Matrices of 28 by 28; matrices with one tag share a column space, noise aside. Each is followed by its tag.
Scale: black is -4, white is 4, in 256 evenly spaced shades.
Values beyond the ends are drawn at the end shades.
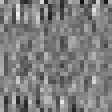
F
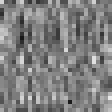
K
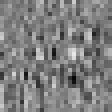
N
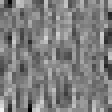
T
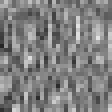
K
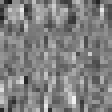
F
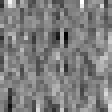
T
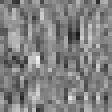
K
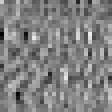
N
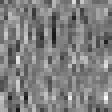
K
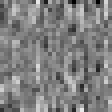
F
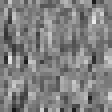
K
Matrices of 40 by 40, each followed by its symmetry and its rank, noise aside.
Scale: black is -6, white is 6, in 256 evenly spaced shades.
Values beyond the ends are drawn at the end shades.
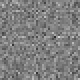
no symmetry, rank six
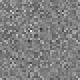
symmetric, rank seven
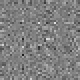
antisymmetric, rank six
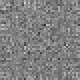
symmetric, rank seven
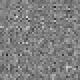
symmetric, rank seven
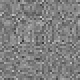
no symmetry, rank six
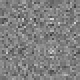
no symmetry, rank five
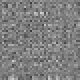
no symmetry, rank five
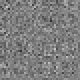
symmetric, rank seven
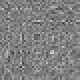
symmetric, rank six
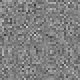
symmetric, rank seven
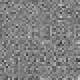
no symmetry, rank six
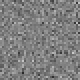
no symmetry, rank six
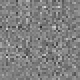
no symmetry, rank six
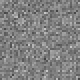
symmetric, rank six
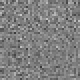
antisymmetric, rank six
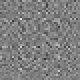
no symmetry, rank five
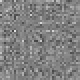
symmetric, rank five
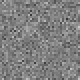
symmetric, rank seven
